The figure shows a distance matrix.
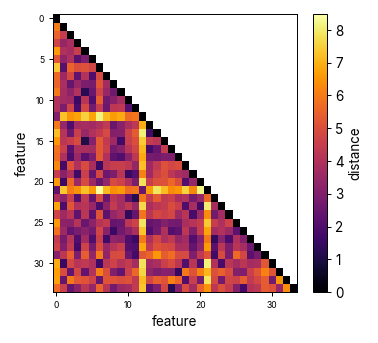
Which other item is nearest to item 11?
22
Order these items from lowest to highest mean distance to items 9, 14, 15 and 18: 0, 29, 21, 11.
11, 29, 0, 21
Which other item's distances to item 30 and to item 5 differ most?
6
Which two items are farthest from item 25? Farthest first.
12, 21
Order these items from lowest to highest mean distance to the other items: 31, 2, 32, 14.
2, 14, 31, 32
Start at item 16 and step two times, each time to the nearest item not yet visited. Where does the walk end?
26
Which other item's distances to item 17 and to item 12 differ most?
31
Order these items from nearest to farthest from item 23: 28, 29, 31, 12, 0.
28, 29, 31, 0, 12
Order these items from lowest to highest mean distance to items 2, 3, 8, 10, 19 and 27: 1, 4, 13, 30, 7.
7, 13, 1, 4, 30
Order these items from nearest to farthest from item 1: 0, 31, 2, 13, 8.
13, 8, 2, 31, 0
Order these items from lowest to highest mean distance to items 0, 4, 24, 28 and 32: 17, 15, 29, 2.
29, 17, 15, 2
